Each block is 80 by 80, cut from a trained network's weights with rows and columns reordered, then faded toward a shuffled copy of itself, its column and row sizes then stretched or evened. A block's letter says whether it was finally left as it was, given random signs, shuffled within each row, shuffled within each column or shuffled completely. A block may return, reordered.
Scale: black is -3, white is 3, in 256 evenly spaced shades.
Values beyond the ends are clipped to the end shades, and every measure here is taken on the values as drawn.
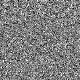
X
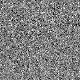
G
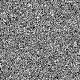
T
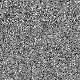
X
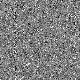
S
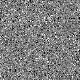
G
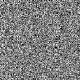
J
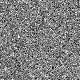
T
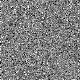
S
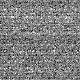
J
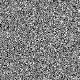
S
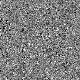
G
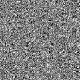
J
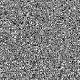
J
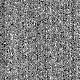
S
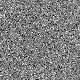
T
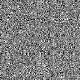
J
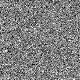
X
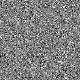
G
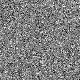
T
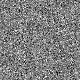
S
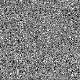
G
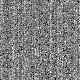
S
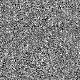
G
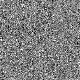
S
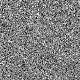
S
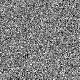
X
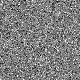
T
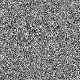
G
